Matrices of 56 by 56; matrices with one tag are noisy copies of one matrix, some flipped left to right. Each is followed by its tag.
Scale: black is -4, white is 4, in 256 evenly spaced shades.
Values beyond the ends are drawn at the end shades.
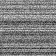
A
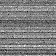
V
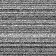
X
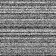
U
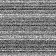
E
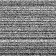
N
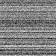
V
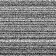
N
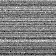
N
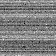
E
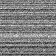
X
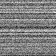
U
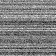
A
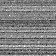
V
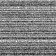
N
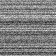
A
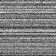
U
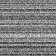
X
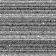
E
